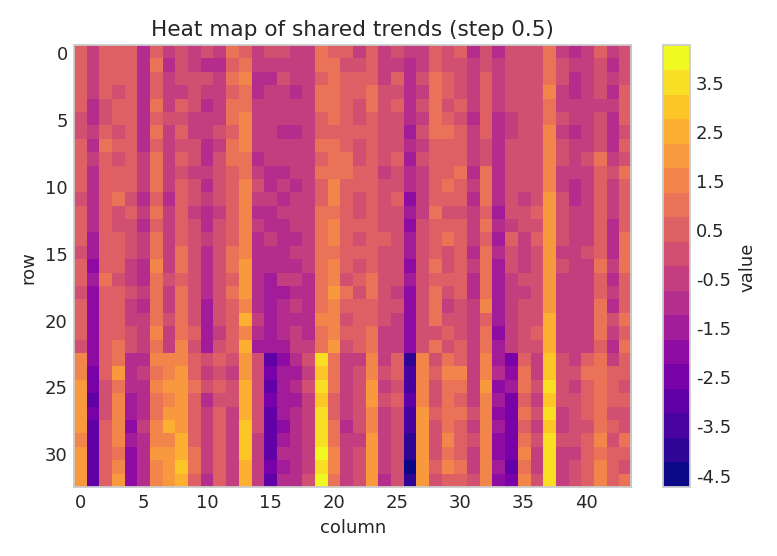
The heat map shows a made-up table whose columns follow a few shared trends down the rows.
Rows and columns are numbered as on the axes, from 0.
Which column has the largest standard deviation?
19
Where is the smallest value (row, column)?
31, 26
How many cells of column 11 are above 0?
8
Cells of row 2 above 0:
17
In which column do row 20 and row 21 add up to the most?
37
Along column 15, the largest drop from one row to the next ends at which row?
23
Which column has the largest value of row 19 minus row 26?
34
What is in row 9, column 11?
0
